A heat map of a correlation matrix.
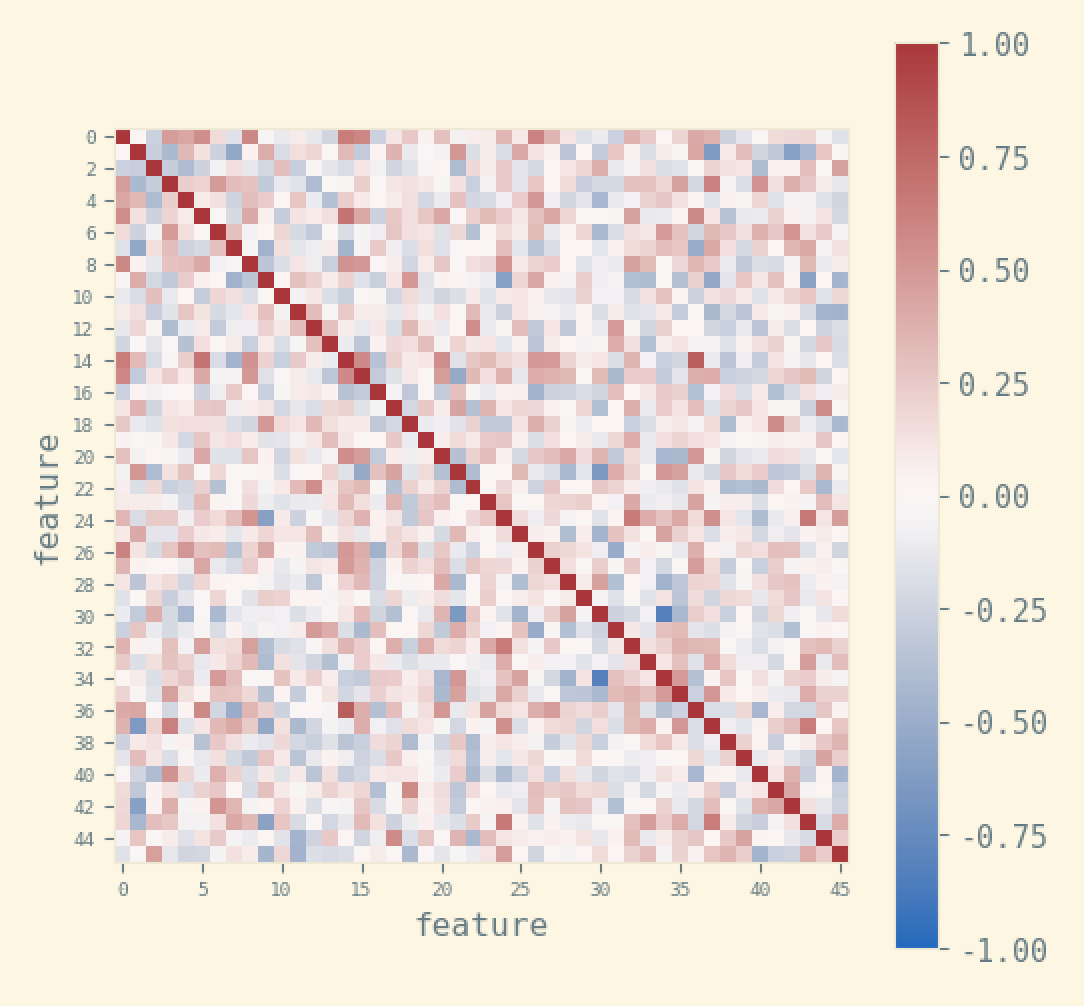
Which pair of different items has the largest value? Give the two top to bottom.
14, 36
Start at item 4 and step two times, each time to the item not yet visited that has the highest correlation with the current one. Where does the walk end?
0
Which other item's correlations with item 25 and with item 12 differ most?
22
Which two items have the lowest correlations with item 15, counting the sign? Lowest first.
21, 31
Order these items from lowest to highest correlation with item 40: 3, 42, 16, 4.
16, 4, 42, 3
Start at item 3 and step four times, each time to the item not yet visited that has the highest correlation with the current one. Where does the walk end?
32
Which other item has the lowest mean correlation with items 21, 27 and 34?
30
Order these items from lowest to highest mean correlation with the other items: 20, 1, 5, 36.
1, 20, 36, 5
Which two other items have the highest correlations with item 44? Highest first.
17, 39
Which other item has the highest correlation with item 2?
45
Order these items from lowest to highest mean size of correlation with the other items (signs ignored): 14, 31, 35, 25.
25, 31, 35, 14
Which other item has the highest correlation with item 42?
6
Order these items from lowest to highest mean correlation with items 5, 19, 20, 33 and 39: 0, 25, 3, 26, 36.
25, 3, 26, 0, 36
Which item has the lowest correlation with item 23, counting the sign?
18
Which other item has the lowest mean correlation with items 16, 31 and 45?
26
